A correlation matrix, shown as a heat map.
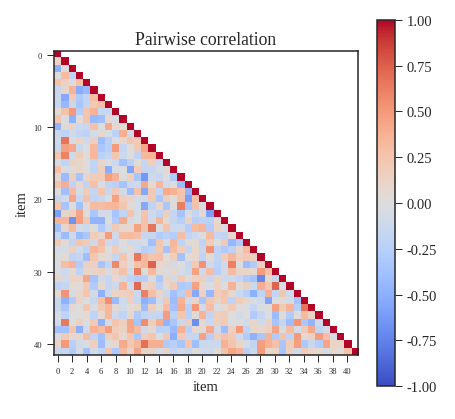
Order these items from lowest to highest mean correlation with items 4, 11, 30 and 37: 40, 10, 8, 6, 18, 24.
6, 18, 10, 8, 24, 40
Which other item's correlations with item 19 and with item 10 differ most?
37
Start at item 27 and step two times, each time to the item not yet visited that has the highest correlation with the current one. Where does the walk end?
17
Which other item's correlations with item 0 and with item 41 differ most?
24
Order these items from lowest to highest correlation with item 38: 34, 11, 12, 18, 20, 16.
16, 18, 12, 20, 34, 11
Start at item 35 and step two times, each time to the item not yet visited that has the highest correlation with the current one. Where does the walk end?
7
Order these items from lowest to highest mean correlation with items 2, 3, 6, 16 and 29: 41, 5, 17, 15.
41, 17, 5, 15
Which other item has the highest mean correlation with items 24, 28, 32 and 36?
11
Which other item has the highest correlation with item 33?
12
